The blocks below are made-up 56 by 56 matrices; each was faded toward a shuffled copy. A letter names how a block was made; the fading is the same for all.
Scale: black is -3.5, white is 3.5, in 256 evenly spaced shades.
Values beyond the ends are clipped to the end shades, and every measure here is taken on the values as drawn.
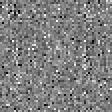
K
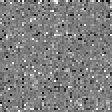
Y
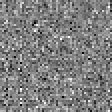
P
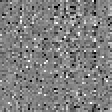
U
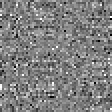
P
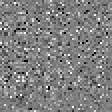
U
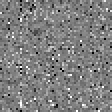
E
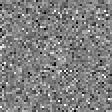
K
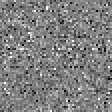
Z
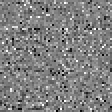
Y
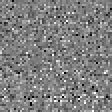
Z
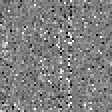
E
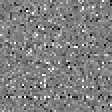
Y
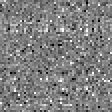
K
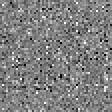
K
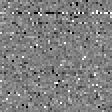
Z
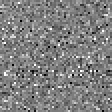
Z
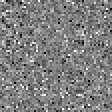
K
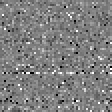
Y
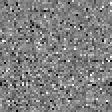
Z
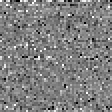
Z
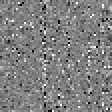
E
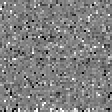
Y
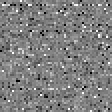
Y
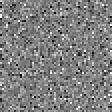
K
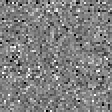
K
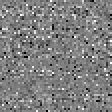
Y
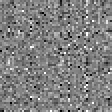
P
